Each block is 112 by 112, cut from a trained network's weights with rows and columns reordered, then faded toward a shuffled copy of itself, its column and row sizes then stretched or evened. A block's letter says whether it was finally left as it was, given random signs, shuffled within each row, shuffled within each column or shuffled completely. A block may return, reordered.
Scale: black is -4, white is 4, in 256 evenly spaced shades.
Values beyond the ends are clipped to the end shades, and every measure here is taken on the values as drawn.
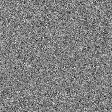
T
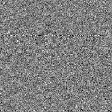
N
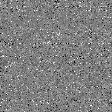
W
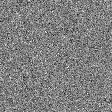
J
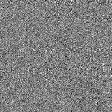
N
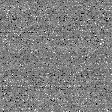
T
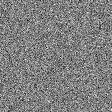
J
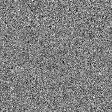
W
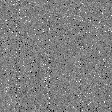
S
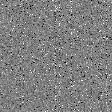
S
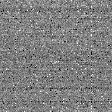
N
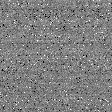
T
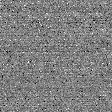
T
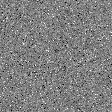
J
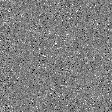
S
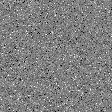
J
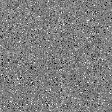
W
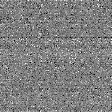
N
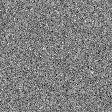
J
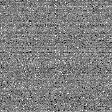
N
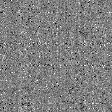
N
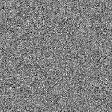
N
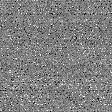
T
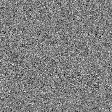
T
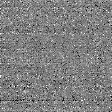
N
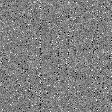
S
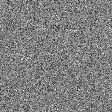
W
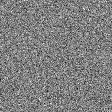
J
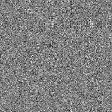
N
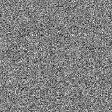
N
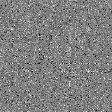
W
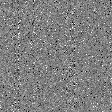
S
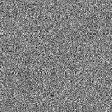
N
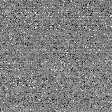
T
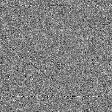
W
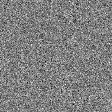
S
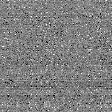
N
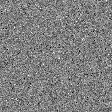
J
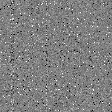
W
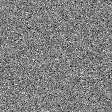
J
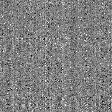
N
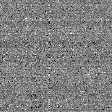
N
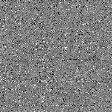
W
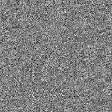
N
